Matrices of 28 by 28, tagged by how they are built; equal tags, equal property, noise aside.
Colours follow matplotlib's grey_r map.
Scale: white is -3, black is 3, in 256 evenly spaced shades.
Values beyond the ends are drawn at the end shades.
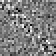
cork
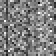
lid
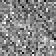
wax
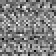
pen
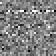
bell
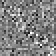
cork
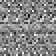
pen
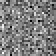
lid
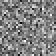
lid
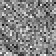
wax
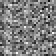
lid
